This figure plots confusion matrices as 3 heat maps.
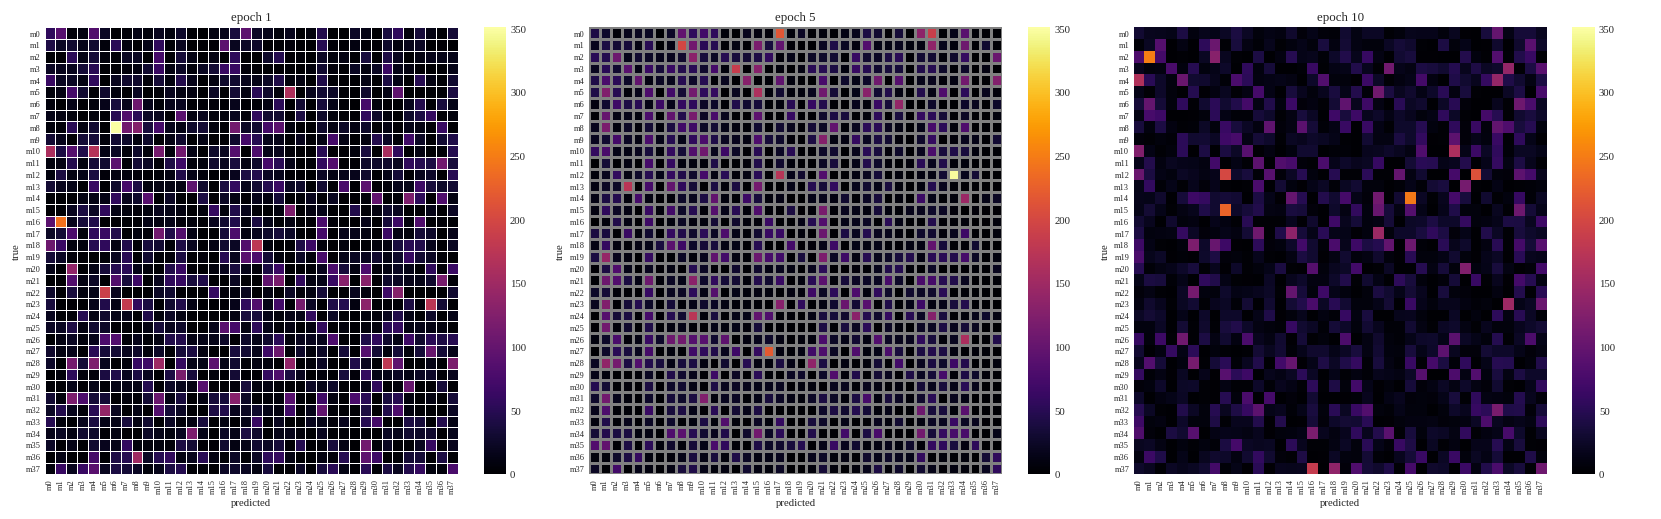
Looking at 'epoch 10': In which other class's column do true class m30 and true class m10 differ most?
m29
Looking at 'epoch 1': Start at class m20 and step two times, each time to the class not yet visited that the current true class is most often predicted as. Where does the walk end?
m10
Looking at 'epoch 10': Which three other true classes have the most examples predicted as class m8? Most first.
m15, m12, m29
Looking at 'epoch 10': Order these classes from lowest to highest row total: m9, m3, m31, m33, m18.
m31, m33, m9, m3, m18
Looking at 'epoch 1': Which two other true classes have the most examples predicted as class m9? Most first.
m14, m28
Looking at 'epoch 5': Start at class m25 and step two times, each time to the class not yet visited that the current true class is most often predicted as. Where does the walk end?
m8
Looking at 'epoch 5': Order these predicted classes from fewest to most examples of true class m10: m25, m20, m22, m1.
m20, m22, m25, m1
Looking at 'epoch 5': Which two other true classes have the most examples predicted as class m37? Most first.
m4, m2
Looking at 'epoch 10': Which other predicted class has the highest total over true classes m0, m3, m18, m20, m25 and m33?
m37
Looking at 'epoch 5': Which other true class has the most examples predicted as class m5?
m21
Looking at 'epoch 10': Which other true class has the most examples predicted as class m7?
m2
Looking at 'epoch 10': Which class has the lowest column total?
m3
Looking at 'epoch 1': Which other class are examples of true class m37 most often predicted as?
m4
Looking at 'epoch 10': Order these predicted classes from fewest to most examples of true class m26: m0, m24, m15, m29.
m24, m15, m0, m29
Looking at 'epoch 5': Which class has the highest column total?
m1
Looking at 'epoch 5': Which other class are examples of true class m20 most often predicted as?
m2
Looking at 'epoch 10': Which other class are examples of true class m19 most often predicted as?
m0
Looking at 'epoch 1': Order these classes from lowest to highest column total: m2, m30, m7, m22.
m30, m22, m7, m2
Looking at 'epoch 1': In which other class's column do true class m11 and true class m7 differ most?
m36
